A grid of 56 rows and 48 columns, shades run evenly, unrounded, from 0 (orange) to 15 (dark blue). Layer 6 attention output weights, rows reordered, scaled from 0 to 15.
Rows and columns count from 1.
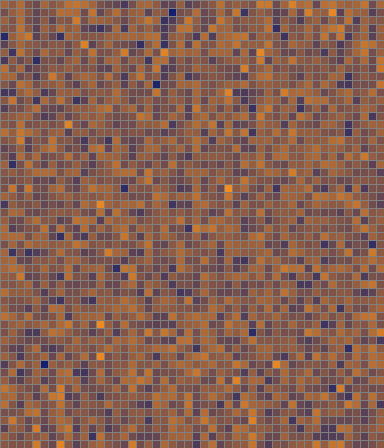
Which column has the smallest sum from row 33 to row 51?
17
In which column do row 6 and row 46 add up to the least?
30
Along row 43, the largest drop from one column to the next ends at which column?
23
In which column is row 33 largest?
31
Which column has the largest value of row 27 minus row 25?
43
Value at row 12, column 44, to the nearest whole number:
5
